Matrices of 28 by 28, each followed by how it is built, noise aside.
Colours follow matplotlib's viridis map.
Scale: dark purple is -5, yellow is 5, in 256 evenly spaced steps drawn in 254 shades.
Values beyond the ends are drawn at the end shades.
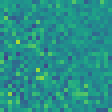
lower triangular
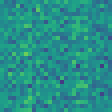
repeating rows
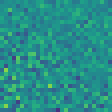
lower triangular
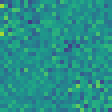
block diagonal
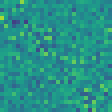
block diagonal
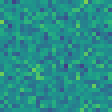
repeating rows
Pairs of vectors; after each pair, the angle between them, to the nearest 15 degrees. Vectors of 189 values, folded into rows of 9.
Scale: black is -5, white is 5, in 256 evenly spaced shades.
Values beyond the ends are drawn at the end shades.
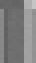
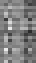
120 degrees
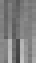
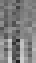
30 degrees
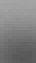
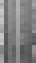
60 degrees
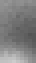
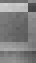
75 degrees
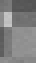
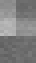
75 degrees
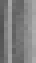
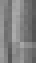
150 degrees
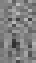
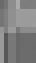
90 degrees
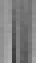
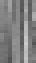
105 degrees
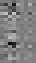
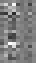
165 degrees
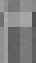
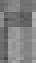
165 degrees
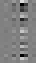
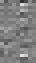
135 degrees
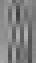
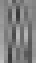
30 degrees
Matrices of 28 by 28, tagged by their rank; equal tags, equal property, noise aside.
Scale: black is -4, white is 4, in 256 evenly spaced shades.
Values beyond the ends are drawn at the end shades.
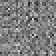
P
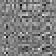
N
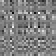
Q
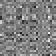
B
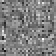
P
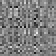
B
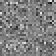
P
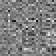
N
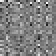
B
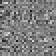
P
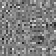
P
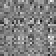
N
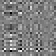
Q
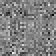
P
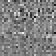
P
